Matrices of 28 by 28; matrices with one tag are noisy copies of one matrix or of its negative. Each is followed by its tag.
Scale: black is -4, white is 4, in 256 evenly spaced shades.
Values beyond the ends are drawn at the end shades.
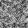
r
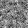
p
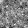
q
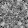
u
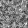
r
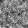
q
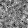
r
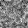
r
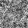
r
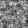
p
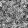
r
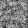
p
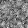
u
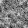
q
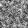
r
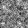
u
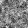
q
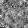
q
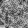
q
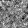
r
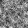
q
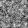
r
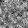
q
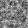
p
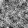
q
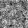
p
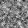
u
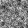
u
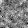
q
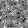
p
